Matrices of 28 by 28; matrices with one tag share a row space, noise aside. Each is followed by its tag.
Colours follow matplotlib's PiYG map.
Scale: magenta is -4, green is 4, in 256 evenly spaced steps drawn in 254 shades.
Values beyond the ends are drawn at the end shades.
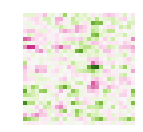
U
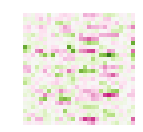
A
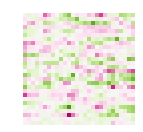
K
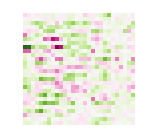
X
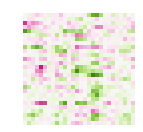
U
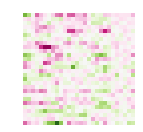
X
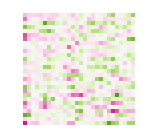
K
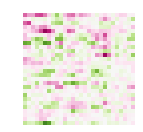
X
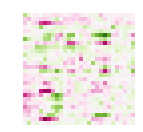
X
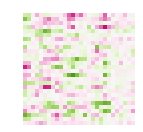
X
